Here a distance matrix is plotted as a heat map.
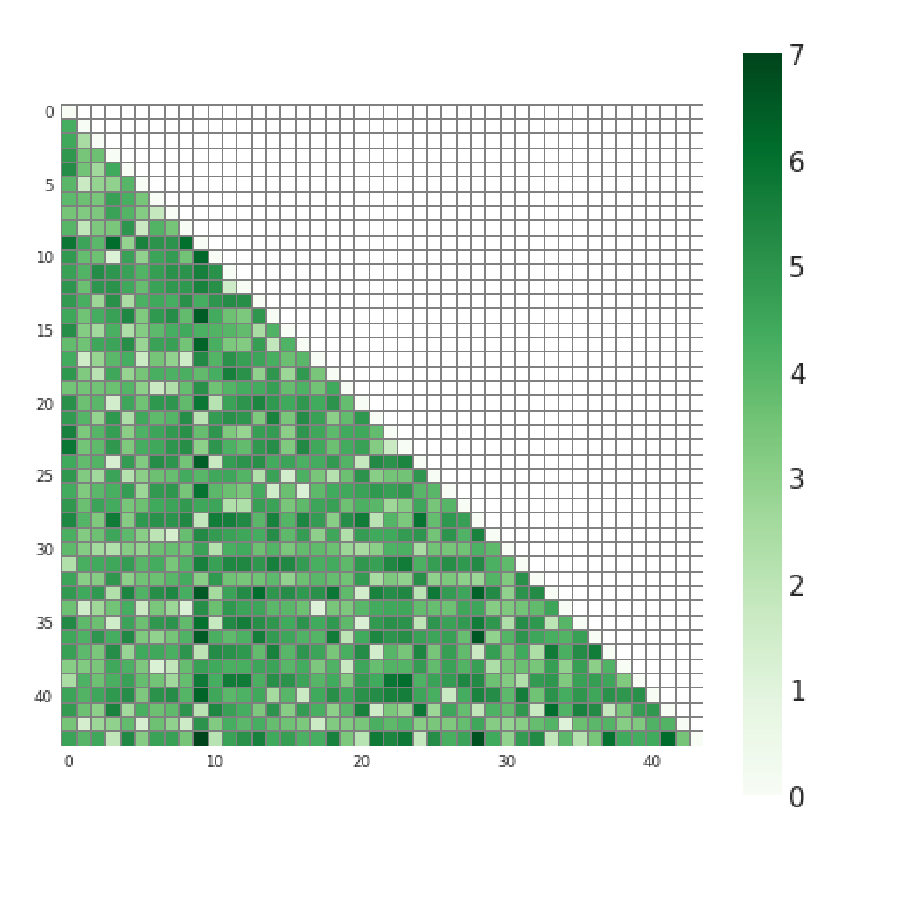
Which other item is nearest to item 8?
34
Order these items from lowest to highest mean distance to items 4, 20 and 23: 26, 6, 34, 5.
5, 34, 6, 26
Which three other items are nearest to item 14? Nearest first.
26, 16, 40
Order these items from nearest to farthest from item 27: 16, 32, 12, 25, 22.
12, 22, 32, 25, 16
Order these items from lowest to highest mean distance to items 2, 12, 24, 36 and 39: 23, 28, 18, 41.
18, 41, 23, 28
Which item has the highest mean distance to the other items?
9
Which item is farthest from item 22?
39
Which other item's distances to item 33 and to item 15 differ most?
25
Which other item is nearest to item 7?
29
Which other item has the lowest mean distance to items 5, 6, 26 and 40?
16
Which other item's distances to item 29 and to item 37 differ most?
28
